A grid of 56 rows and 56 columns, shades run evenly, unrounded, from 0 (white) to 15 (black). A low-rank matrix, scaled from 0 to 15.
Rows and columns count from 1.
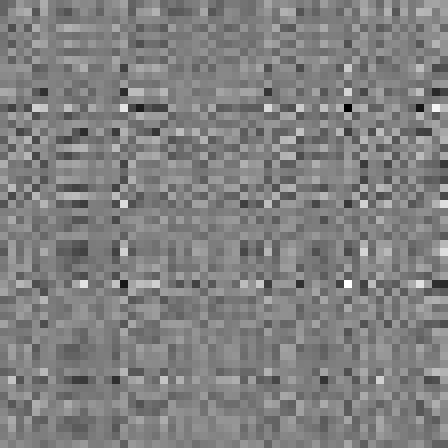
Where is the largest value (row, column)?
14, 44
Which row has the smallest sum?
36
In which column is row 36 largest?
16
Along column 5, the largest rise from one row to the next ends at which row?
15
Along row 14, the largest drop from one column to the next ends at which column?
45
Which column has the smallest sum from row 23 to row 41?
2
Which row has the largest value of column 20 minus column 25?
17
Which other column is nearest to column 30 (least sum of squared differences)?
29
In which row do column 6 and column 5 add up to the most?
12
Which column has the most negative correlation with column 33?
25
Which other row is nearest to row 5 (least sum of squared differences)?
3
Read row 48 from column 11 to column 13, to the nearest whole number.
12 9 7
